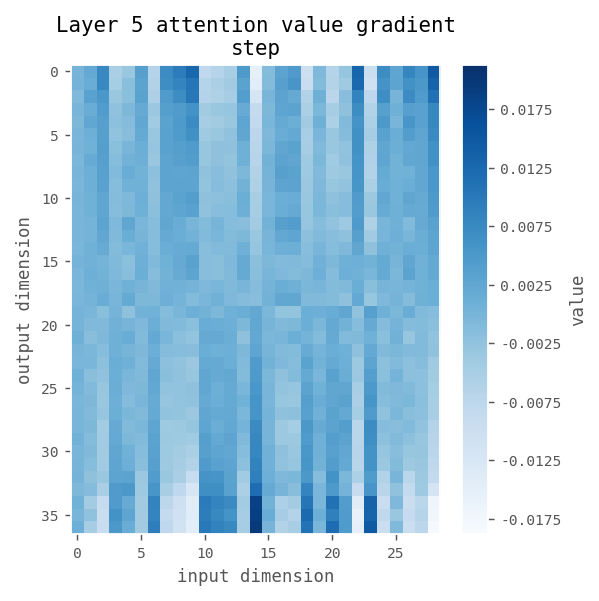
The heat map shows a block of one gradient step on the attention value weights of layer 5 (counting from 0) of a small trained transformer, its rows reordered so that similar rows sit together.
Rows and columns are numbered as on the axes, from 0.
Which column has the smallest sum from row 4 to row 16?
14
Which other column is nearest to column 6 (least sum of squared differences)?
10
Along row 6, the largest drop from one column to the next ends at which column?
23
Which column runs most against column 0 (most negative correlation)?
1
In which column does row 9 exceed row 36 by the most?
28
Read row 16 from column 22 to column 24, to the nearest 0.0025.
0 0 0.0025
